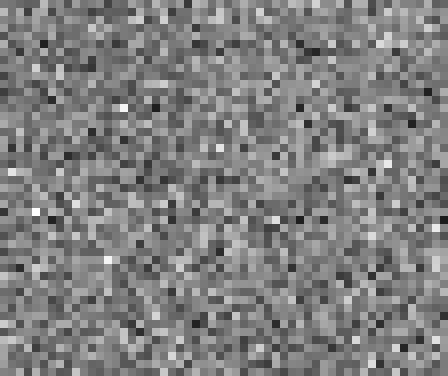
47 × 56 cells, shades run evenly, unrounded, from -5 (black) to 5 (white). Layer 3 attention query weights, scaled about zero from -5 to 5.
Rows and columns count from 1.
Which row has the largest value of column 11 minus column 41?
28
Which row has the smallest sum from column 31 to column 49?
7
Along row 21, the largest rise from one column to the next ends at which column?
56
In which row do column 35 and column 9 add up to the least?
20
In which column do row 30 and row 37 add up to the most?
47
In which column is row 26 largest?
10
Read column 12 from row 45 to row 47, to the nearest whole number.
2 -1 -1
